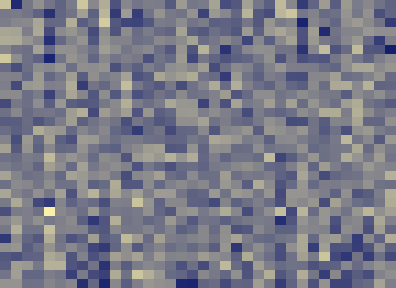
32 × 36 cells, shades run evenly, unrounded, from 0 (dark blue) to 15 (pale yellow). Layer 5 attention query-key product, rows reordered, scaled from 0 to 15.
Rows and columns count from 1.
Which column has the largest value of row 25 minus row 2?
11
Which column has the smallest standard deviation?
3
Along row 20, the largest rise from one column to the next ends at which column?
28
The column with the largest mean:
33
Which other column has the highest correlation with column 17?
10
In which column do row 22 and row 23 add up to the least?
26
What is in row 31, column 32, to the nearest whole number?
3
